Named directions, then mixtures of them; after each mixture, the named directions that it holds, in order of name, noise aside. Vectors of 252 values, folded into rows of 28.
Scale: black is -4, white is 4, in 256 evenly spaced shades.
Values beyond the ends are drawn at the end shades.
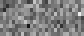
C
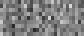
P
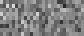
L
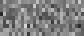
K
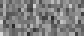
K, P.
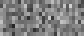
P.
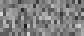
K.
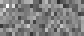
C, L.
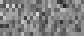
L.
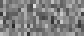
K, P.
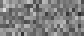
C, K.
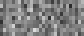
P.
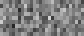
L, P.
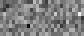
C.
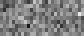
C.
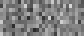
P.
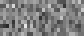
K, L.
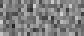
K, P.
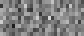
L, P.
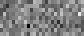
C, K.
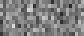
K, P.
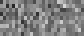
L.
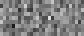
L, P.
